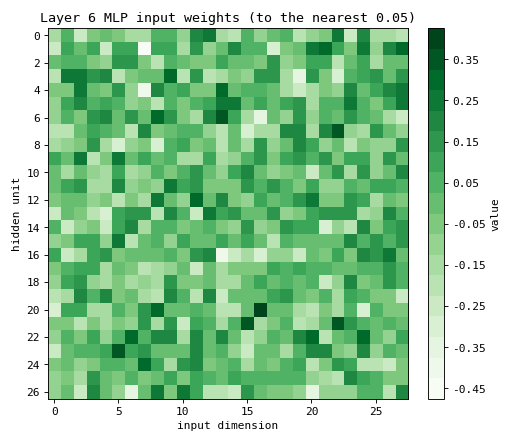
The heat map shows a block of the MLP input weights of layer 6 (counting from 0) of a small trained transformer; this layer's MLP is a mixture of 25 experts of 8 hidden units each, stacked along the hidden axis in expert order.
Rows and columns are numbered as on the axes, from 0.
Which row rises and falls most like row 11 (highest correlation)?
18
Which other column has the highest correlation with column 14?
13
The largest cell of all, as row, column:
20, 16
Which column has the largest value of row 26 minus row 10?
3
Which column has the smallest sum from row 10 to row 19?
4
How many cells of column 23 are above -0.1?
20
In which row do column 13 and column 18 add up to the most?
5
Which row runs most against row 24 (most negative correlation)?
17
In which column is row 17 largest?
26
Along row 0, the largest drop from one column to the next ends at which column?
23
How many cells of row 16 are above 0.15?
3
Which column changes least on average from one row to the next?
25
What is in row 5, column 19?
0.15
